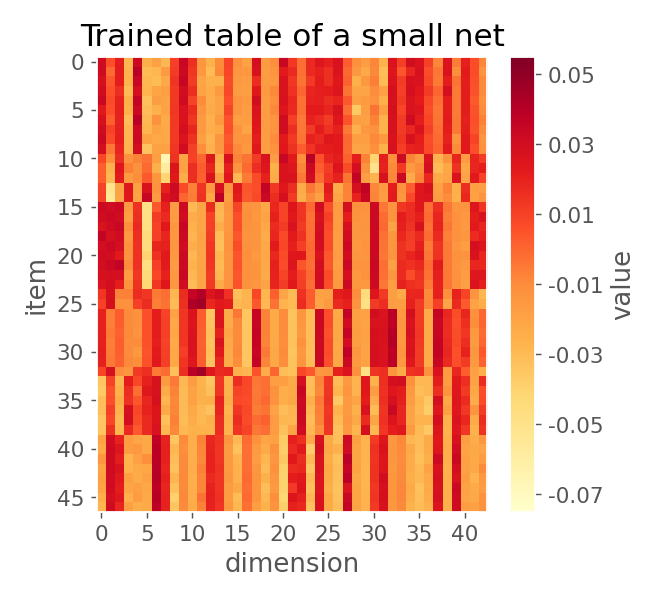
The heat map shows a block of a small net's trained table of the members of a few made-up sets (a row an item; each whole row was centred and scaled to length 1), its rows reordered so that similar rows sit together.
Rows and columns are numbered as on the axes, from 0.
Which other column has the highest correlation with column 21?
2
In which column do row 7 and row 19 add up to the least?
5
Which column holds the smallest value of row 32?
29
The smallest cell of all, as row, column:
10, 7
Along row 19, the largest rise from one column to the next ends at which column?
6
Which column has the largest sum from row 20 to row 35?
37
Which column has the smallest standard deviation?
16
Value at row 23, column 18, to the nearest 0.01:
-0.02
